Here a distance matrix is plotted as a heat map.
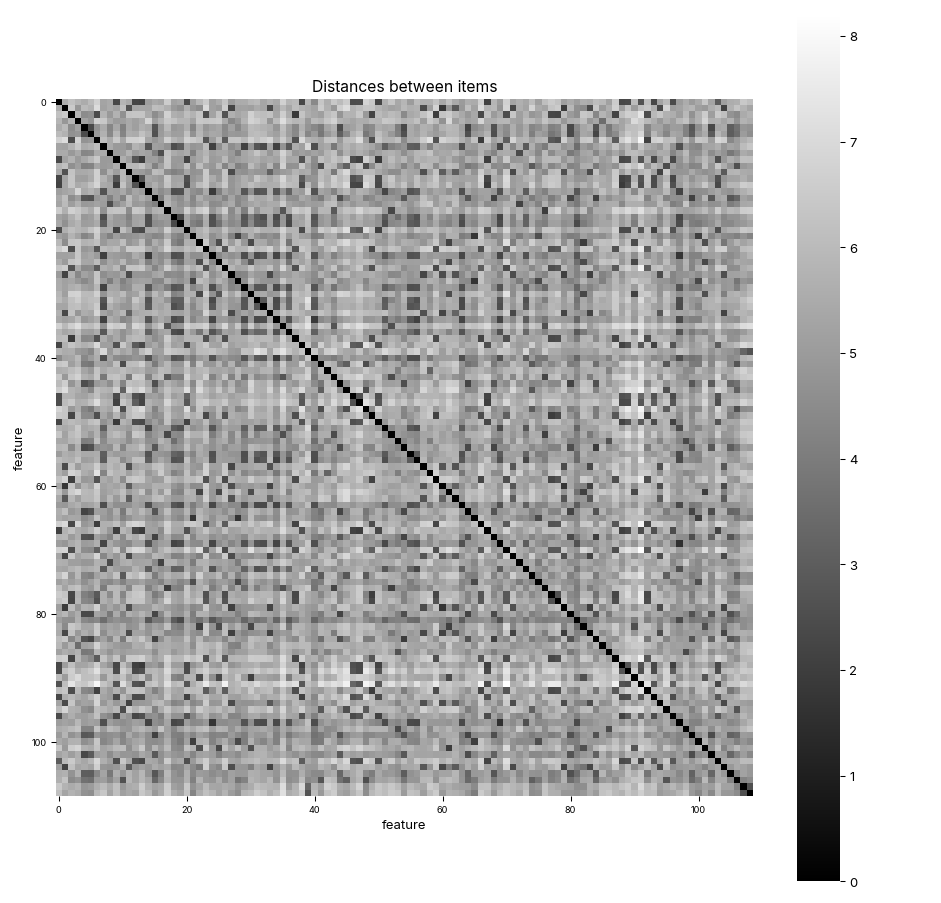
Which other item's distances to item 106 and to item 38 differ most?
48
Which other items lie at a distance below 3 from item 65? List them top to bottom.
21, 28, 75, 100
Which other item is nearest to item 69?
97
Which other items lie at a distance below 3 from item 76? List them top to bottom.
17, 35, 43, 52
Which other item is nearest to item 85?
3
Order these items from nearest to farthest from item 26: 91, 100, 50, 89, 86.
86, 100, 50, 89, 91
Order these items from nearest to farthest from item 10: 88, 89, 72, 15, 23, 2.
15, 2, 23, 72, 88, 89
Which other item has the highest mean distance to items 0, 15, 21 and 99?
35
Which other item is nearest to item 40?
34
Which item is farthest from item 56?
91
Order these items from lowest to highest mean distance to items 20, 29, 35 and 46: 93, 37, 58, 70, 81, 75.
93, 81, 75, 58, 37, 70
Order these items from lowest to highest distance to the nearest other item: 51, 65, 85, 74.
65, 51, 74, 85
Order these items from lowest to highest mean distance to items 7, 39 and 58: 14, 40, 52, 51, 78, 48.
40, 14, 51, 52, 48, 78
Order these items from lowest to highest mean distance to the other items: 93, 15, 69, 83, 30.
69, 15, 83, 93, 30
